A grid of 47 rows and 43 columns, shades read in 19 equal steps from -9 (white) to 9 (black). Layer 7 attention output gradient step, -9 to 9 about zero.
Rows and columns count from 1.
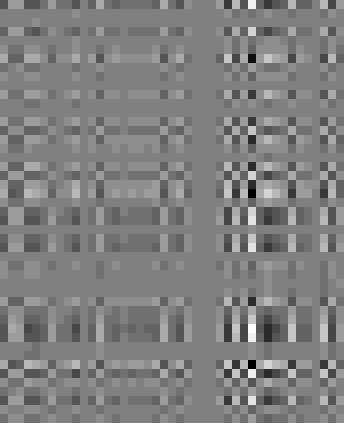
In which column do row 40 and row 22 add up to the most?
32
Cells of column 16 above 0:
5
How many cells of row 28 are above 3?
2
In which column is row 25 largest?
34
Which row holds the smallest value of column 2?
37
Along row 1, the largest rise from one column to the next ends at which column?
33
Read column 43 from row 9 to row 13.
0 0 1 0 0
